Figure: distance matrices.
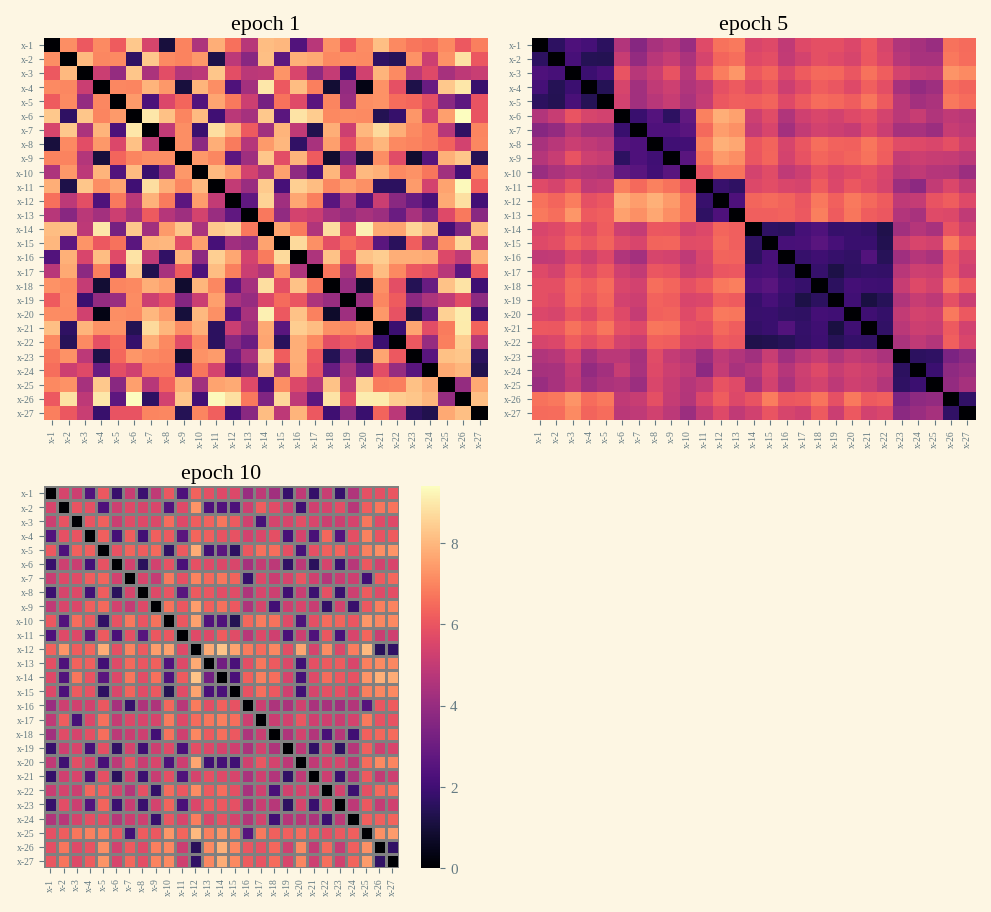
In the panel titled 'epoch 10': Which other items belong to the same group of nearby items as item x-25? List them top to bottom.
x-7, x-16
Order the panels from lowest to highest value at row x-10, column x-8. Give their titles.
epoch 5, epoch 1, epoch 10
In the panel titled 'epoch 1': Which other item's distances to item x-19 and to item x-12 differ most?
x-3
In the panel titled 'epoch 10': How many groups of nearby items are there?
6
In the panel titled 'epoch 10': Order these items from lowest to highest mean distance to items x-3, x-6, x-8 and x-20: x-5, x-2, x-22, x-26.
x-2, x-5, x-22, x-26
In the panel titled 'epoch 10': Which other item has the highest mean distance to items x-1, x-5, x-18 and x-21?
x-12
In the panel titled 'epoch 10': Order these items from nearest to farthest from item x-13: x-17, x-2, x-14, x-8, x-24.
x-2, x-14, x-24, x-8, x-17
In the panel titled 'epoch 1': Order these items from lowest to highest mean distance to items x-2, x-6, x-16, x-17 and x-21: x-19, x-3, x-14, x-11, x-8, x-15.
x-11, x-15, x-8, x-19, x-3, x-14
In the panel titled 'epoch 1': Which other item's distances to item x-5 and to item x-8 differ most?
x-1
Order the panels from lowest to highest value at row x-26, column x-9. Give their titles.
epoch 5, epoch 10, epoch 1
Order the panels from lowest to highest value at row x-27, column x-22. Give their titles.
epoch 1, epoch 5, epoch 10
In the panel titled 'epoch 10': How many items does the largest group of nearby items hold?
8
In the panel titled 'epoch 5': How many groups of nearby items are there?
6
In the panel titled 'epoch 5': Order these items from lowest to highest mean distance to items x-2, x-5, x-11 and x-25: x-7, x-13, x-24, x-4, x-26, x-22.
x-4, x-24, x-7, x-13, x-22, x-26
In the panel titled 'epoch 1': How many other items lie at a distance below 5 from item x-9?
10
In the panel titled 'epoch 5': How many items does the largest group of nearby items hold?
9
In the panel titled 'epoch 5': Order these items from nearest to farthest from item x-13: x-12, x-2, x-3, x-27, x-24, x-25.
x-12, x-24, x-27, x-25, x-2, x-3
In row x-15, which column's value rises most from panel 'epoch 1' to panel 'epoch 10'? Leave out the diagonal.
x-22
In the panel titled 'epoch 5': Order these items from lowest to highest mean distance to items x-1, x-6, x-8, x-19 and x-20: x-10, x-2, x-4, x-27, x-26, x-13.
x-10, x-2, x-4, x-27, x-26, x-13
